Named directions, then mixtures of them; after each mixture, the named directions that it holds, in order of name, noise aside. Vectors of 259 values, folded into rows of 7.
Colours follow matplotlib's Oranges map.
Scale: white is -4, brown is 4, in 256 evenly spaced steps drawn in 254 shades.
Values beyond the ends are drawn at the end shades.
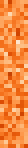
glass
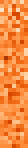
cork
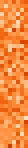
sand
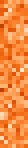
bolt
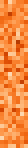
glass.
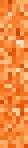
glass.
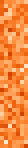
bolt, glass.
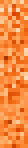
cork.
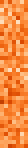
cork, glass, sand.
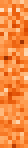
cork.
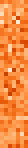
cork, sand.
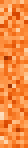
bolt, cork.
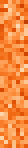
bolt, sand.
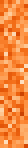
bolt, glass.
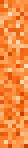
bolt, glass, sand.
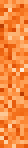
bolt.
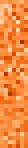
cork, sand.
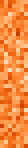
glass.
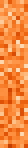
cork, glass, sand.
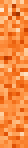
cork.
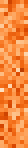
bolt, glass.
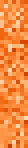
sand.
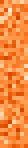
bolt, cork, glass.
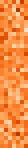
bolt, cork, sand.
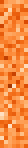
bolt, cork.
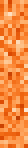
glass.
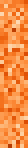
sand.
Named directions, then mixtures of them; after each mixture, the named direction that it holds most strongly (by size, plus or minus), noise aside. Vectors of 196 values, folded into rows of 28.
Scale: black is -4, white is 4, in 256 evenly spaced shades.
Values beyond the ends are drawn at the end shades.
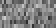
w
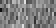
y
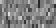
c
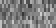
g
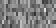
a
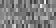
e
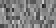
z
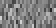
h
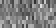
e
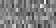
e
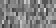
a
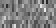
e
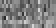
g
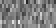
g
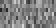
y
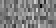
e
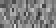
z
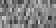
w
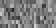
z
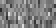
c
